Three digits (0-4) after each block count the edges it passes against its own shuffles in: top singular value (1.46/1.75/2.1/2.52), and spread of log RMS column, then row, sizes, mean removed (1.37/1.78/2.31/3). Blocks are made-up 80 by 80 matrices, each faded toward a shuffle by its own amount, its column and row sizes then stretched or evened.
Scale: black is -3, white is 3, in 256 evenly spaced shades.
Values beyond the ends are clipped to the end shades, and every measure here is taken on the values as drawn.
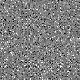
3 1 1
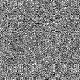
3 0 1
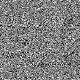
0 0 3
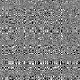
4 3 4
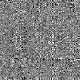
3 2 2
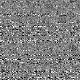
2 1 4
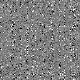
0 3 1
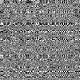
4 1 4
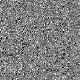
2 2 0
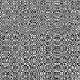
4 1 3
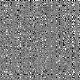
2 4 3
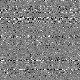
3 0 4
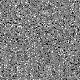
2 0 1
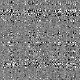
2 3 4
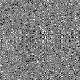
3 1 1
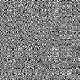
3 0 3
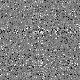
2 0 2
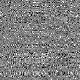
3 0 3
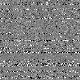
2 0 4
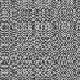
4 0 1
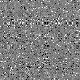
3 0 2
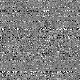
1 2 4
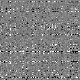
3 3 4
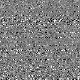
0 1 4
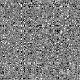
3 2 2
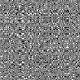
4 2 3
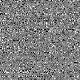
2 1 3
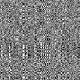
4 3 2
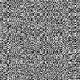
4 3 0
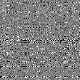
3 1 4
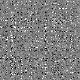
1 3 3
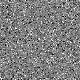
1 0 1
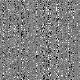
0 4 1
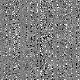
0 4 2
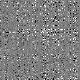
0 4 3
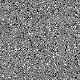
0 3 2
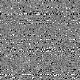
3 1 4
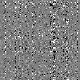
3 4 2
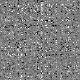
0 3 3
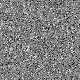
1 0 0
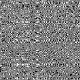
4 1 3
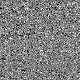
0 0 3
